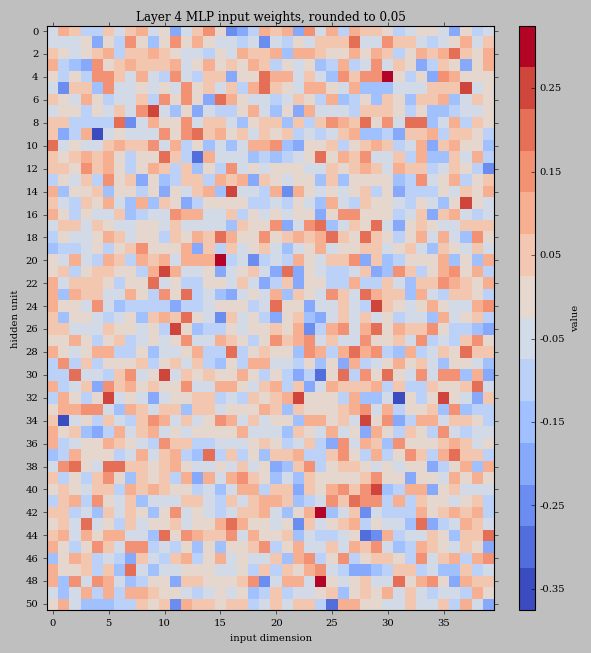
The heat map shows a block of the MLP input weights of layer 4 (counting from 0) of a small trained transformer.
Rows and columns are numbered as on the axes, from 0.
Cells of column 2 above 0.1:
3
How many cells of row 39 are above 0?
15
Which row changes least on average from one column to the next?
2
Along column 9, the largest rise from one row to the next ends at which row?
7
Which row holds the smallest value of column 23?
26
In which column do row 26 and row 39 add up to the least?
13
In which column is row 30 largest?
10
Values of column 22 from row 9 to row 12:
-0.1 -0.2 -0.05 0
